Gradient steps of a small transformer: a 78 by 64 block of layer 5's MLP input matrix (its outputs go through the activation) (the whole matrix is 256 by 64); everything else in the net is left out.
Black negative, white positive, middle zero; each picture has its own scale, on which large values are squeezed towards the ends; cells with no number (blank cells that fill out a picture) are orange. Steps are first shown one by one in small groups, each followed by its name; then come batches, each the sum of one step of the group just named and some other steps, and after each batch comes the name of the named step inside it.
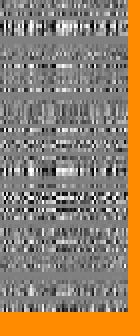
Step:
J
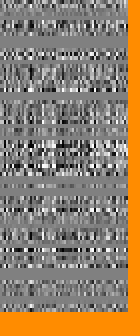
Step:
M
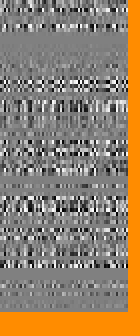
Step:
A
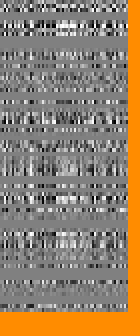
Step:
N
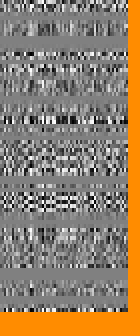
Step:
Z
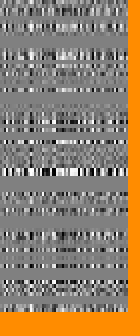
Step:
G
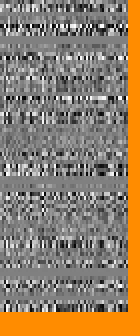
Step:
Z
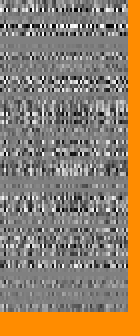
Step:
A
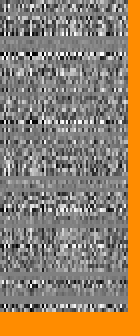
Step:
Z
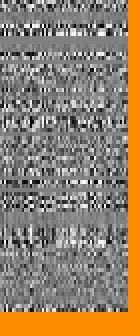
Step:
Z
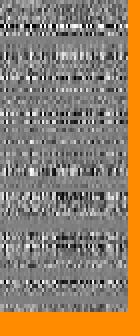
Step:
G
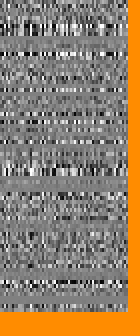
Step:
G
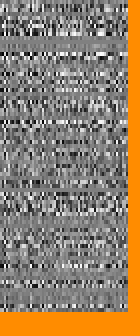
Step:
A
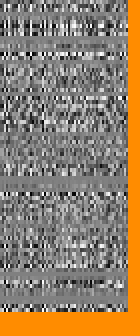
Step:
Z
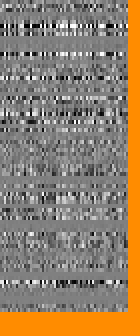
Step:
N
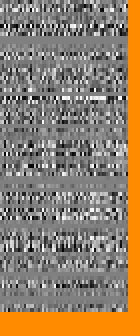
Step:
M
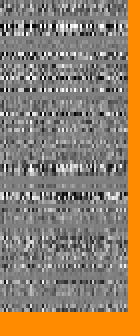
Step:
J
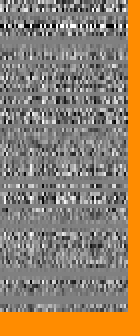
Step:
N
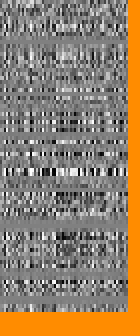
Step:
G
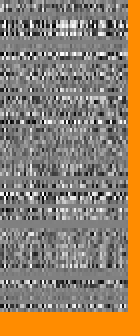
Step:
N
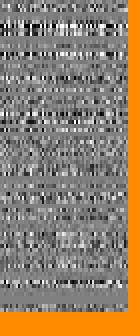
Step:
N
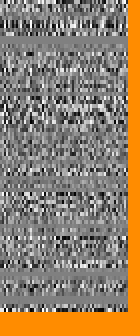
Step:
Z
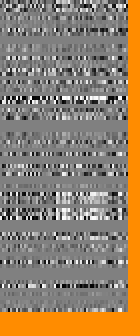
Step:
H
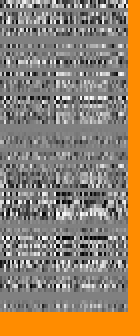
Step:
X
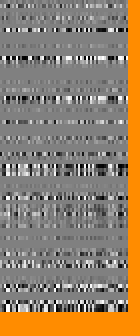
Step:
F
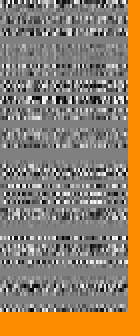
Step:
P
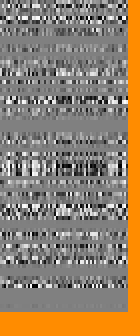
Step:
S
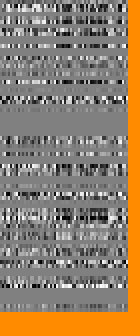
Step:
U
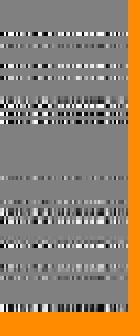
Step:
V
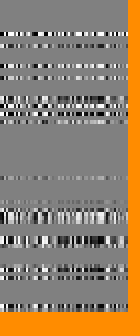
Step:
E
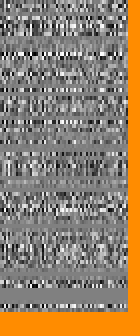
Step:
S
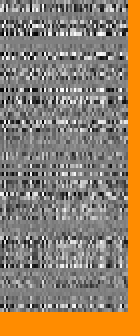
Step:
H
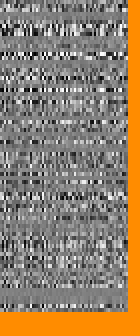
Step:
U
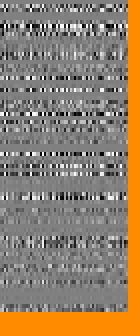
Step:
V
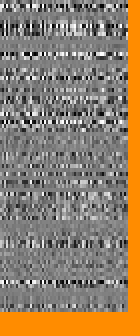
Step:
H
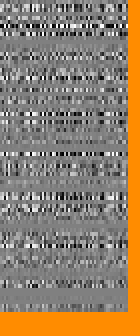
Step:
S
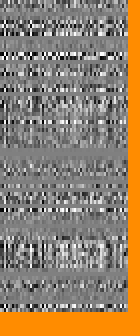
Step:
P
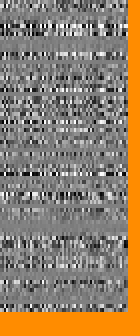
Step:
P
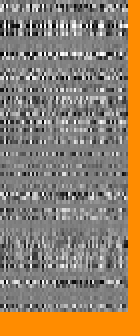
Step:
H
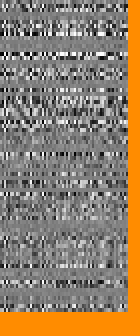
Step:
H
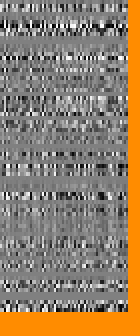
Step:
F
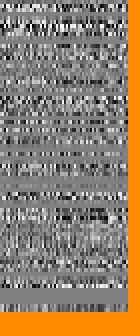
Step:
U
